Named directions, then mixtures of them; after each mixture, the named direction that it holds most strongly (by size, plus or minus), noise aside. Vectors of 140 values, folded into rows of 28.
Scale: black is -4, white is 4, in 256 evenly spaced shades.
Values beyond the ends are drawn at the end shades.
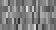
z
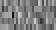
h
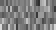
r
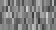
z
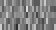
r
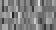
h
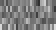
r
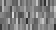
h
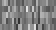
z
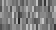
h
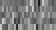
r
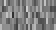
h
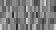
r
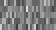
z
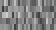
h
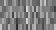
r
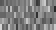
r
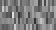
h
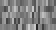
z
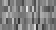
z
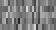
z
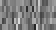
z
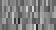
z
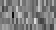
h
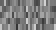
r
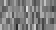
z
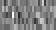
h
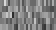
h
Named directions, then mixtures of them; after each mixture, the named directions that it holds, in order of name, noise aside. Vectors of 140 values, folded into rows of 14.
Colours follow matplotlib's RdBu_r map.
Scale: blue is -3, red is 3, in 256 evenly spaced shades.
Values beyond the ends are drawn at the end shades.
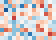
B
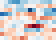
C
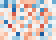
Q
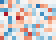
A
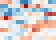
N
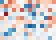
A, C, Q.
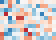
A.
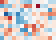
A, N.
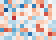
B.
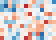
A, N, Q.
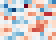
B, N, Q.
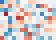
A.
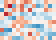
A, B, C.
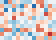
B.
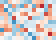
B.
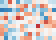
A, N.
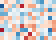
B, N, Q.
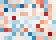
B.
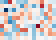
A, B.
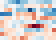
C.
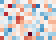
A, B.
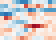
C, N.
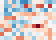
B, C, N.
